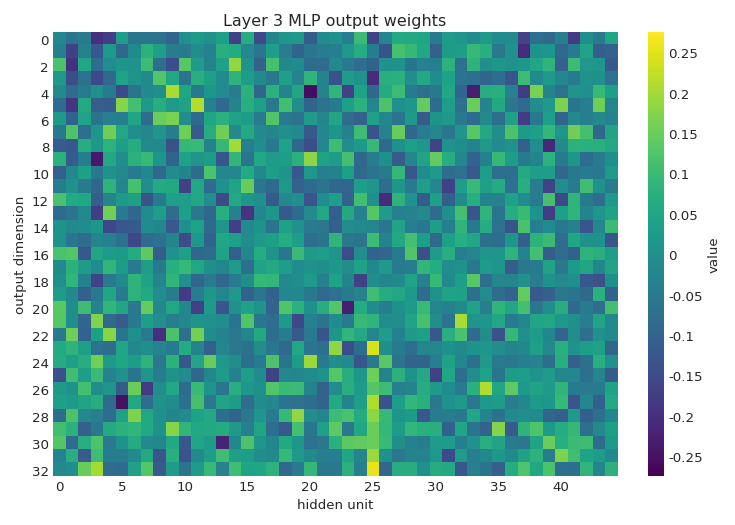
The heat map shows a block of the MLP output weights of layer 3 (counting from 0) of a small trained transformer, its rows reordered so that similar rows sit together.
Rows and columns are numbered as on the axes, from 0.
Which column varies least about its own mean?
21
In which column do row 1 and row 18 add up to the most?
33
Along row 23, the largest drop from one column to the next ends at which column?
23
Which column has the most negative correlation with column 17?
24
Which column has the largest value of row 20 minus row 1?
37
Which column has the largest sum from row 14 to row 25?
1
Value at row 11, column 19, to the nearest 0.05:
-0.1
